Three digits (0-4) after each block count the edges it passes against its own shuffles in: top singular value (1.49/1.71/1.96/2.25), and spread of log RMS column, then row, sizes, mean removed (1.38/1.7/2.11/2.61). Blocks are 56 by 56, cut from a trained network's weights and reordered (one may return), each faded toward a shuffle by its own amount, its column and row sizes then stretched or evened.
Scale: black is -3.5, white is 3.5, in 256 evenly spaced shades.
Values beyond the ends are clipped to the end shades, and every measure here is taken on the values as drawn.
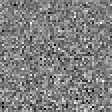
0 3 3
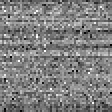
3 0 0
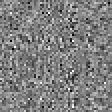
1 3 1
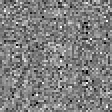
1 1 0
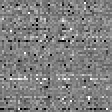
2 2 3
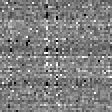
2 2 1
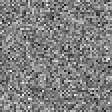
1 0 1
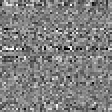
3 1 4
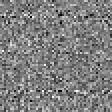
1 1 3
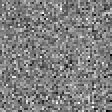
0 2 3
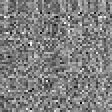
2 0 1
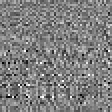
3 1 3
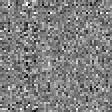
2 3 2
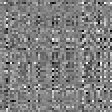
4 4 4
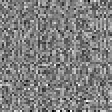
3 0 2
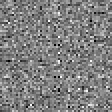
2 2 3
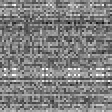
4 0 3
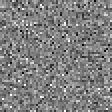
1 1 0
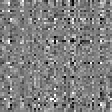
4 4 4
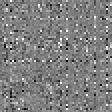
0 4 3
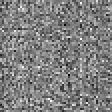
1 2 0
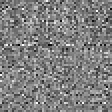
2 1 3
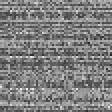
4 0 1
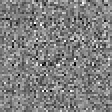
1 2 3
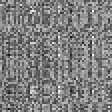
3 2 0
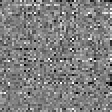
1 3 4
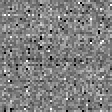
0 3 0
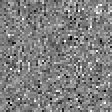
1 2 0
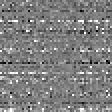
3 3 4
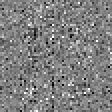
0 3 0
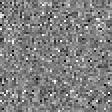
2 0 3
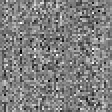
0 4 1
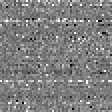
1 0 3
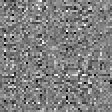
3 3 1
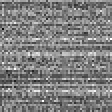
4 0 2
